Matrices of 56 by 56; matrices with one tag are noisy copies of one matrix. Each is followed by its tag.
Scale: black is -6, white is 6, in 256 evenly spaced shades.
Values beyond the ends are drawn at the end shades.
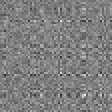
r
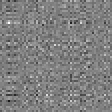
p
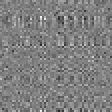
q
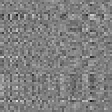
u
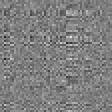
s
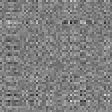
p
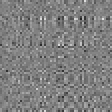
q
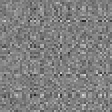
r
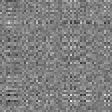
p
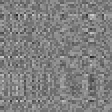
u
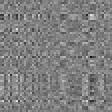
u
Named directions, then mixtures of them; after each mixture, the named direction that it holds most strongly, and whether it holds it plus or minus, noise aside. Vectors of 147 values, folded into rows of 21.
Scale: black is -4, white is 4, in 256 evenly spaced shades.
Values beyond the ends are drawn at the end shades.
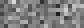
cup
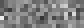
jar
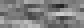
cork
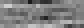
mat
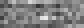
mat, minus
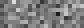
cup, plus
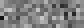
jar, minus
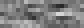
cork, plus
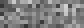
cup, plus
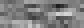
cork, plus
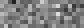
cup, minus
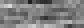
mat, plus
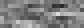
cork, plus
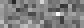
cup, minus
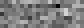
cup, plus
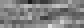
mat, plus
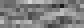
cork, plus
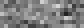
cup, minus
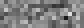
jar, minus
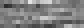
mat, minus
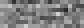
cup, minus
